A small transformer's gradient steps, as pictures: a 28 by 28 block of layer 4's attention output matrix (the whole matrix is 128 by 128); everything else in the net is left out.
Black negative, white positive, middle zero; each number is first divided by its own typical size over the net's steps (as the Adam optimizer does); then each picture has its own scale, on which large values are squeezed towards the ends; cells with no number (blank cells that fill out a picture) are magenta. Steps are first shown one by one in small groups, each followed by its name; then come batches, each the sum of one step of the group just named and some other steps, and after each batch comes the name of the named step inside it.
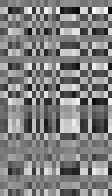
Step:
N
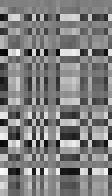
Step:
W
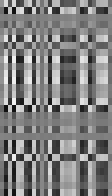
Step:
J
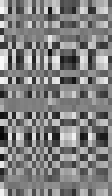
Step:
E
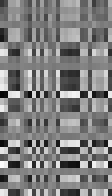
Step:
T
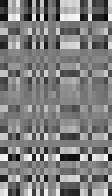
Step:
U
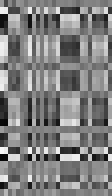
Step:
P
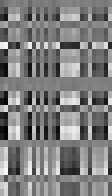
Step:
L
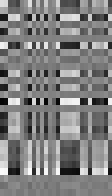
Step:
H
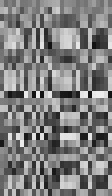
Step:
E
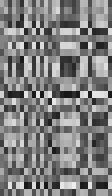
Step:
N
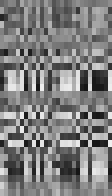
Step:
W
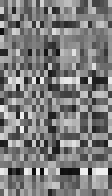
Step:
W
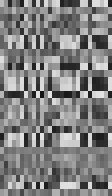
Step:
E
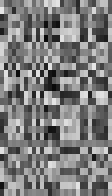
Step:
P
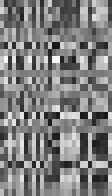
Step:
E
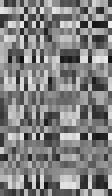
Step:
P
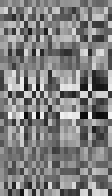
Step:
N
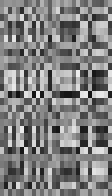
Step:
N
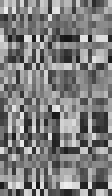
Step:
P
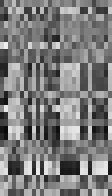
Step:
L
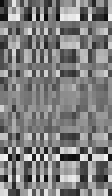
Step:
U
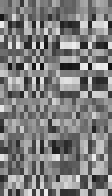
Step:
U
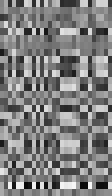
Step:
W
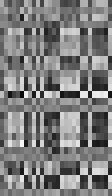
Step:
N
